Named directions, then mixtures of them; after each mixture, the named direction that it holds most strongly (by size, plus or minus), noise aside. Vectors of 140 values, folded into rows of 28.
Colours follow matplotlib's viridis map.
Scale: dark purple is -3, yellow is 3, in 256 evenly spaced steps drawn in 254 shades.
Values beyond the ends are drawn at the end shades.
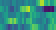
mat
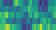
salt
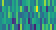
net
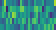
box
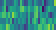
box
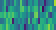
box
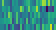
net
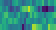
mat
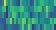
box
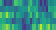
salt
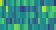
box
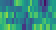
salt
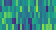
net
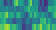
salt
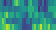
salt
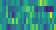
mat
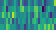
box
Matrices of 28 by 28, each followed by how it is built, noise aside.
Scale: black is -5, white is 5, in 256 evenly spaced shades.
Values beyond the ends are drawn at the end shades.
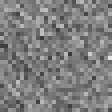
Toeplitz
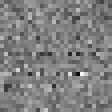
uneven rows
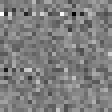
uneven rows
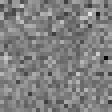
uneven rows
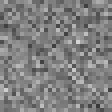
Toeplitz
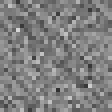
Toeplitz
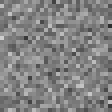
Hankel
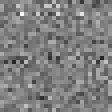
uneven rows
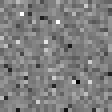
sparse
